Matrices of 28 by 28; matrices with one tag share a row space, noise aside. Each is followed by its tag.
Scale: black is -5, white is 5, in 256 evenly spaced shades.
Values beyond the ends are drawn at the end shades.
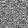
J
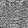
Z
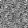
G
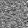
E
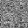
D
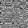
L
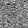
E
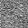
D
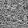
E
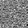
J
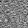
E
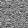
L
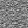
Z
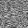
E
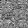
L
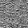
Z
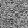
D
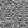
L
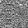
L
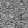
D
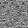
J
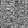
D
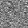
G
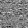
L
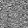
G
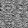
L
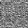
L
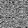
L
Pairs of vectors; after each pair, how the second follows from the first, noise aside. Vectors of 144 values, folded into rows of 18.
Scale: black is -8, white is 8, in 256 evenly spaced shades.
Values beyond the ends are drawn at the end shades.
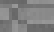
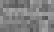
wrapped around, negated.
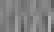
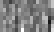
negated, scaled up.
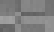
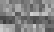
negated, scaled up.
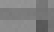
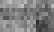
scaled up.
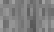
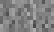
sign-scrambled.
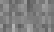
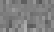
reversed, negated, partly zeroed.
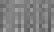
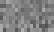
sign-scrambled.
